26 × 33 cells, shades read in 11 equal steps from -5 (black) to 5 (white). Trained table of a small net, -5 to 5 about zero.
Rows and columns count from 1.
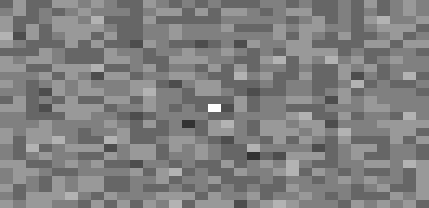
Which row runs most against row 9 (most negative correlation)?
7
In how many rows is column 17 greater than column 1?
7
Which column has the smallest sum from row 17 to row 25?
26
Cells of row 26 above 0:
16
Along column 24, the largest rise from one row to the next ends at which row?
15
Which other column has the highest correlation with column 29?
8
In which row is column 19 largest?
10
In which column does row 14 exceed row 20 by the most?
17
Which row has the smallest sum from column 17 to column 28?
1
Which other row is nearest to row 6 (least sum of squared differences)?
21
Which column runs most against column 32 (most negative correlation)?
11
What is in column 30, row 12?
0
